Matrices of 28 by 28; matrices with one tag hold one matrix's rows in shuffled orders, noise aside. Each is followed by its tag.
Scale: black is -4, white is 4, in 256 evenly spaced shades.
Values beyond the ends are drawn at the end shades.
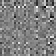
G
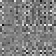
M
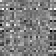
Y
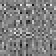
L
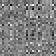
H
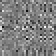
M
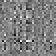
L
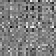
H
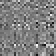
G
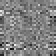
Y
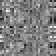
Y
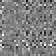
M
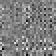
M
